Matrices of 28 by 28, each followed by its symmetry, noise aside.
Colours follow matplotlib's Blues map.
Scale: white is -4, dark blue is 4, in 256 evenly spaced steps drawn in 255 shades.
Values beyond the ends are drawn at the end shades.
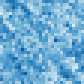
antisymmetric.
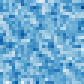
antisymmetric.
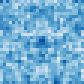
mirrored left to right.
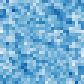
same after a half turn.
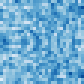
mirrored top to bottom.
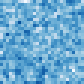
no symmetry.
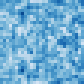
mirrored top to bottom.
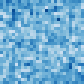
same after a half turn.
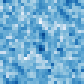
same after a half turn.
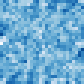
same after a half turn.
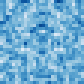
mirrored left to right.
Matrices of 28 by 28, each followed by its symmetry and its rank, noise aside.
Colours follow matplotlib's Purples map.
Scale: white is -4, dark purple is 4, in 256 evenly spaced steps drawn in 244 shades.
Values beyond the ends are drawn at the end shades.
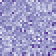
symmetric, rank eight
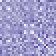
symmetric, rank four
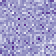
symmetric, rank eight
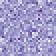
symmetric, rank eight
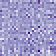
antisymmetric, rank six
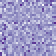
no symmetry, rank six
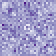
symmetric, rank six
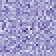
no symmetry, rank eight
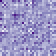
symmetric, rank eight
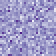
antisymmetric, rank eight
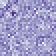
symmetric, rank eight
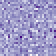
antisymmetric, rank six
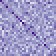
symmetric, rank eight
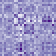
symmetric, rank four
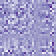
antisymmetric, rank four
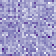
antisymmetric, rank six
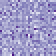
antisymmetric, rank six
